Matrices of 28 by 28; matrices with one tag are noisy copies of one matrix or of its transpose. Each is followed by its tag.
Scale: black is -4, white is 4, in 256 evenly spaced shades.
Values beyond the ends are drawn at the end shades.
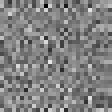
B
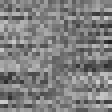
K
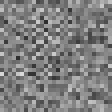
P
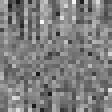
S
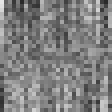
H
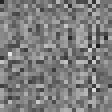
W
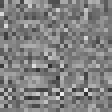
W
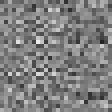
P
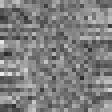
S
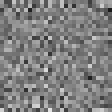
B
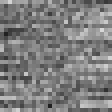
H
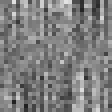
K
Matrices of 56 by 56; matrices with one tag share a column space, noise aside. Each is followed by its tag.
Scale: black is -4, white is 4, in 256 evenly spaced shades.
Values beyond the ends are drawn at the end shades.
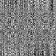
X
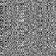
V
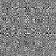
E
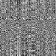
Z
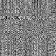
Z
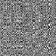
V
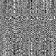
Z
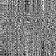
X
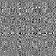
E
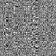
V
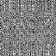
X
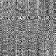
Z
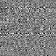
E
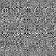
E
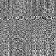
Z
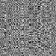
V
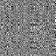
V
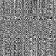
Z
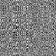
V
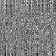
X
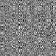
V
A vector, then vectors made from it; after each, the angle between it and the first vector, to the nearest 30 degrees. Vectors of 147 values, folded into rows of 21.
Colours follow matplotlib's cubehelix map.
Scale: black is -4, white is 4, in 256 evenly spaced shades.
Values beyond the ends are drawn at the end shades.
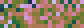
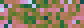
150 degrees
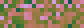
30 degrees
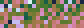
150 degrees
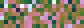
60 degrees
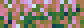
120 degrees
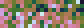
90 degrees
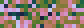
120 degrees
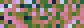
150 degrees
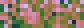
60 degrees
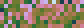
30 degrees
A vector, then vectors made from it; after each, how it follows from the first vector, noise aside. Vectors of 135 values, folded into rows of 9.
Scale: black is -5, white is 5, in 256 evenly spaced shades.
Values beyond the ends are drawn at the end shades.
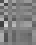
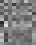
copied.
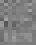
negated, shrunk.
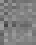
negated, shrunk.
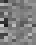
sign-scrambled.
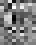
wrapped around, scaled up.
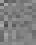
negated, shrunk.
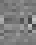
reversed, negated, partly zeroed.
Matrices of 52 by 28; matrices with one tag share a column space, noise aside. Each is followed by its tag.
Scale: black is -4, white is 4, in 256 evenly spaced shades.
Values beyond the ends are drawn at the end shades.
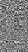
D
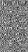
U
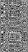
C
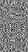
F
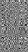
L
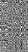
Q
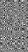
L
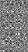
U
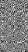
D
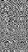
D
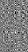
C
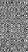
F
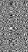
U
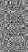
U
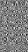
U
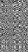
Q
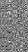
C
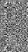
F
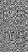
C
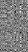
C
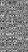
U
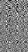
D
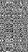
F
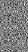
U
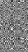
L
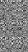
L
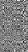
D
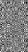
F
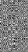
L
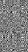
C
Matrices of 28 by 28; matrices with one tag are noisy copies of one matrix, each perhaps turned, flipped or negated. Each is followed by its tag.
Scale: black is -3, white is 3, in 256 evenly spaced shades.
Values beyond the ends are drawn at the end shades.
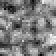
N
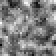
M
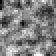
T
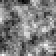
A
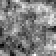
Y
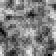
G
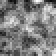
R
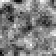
R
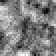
A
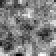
R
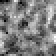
T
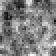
Y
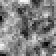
A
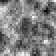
A
